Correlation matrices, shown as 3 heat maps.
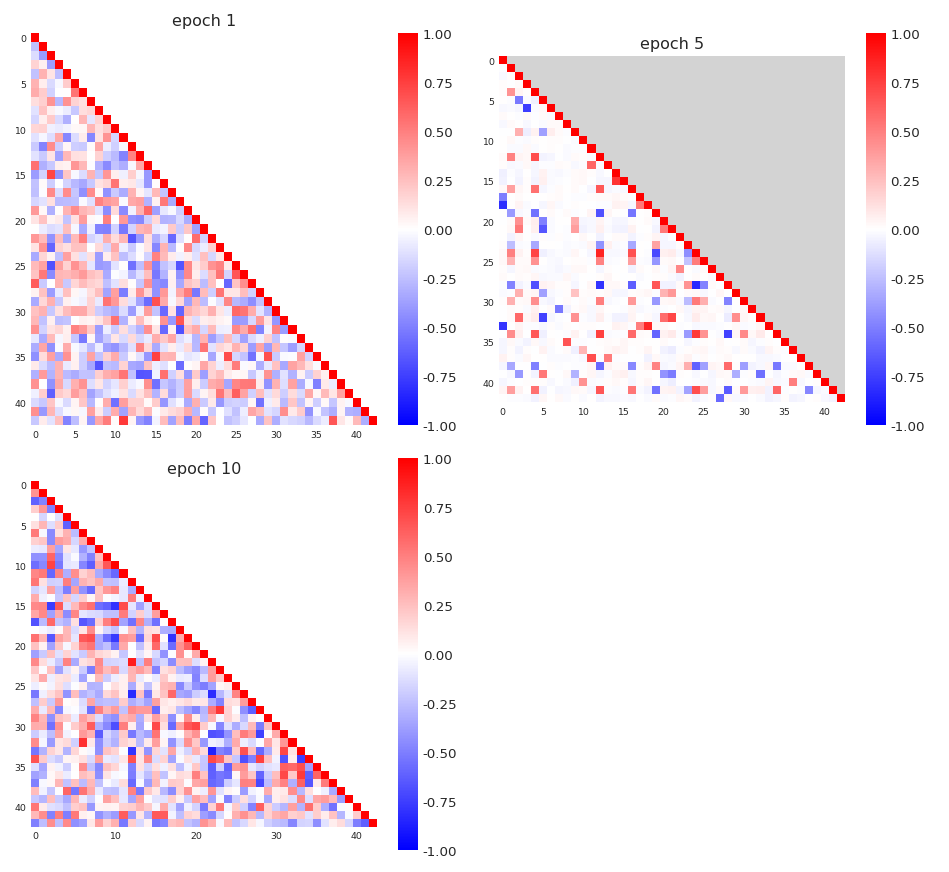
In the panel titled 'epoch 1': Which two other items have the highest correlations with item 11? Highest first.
42, 37
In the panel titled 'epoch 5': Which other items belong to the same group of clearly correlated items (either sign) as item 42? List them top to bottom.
27
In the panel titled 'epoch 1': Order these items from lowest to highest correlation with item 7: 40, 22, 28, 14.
40, 22, 14, 28
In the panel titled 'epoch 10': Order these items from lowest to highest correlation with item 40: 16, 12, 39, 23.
39, 12, 16, 23
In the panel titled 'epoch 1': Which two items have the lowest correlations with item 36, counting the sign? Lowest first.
8, 18
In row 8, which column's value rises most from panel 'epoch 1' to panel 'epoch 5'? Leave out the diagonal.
35
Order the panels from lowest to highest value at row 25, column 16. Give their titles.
epoch 1, epoch 10, epoch 5
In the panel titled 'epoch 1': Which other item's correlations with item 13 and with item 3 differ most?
37
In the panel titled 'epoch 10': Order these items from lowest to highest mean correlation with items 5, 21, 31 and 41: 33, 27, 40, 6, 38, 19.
38, 40, 6, 19, 27, 33
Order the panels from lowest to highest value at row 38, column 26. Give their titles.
epoch 10, epoch 5, epoch 1
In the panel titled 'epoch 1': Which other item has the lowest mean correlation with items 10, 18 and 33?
30
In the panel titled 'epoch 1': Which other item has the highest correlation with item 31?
18
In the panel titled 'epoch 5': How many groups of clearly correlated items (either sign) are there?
11
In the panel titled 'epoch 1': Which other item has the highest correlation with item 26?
25
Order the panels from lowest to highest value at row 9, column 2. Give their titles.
epoch 1, epoch 5, epoch 10
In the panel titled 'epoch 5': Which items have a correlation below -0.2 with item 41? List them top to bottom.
19, 23, 28, 38
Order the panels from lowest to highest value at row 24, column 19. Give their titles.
epoch 5, epoch 10, epoch 1
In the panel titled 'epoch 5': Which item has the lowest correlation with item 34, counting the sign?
28
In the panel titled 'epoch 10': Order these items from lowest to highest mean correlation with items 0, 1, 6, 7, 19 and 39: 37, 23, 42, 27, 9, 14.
9, 42, 23, 37, 27, 14
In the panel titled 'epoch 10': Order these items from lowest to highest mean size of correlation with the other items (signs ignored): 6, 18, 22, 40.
18, 40, 6, 22
